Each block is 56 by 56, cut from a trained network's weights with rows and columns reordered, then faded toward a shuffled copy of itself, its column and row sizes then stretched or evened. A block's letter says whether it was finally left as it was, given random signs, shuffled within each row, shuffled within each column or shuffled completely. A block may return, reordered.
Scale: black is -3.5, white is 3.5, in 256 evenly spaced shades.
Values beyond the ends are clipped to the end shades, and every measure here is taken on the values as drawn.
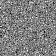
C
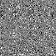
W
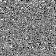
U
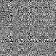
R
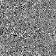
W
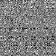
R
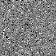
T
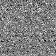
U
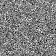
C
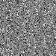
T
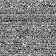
U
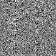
T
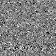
U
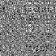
R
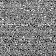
U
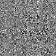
W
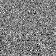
U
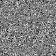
U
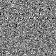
U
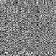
R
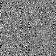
W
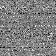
U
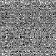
R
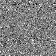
U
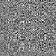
R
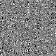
W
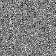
T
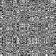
R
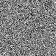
C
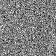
C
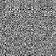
R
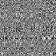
R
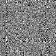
W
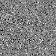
U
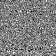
U
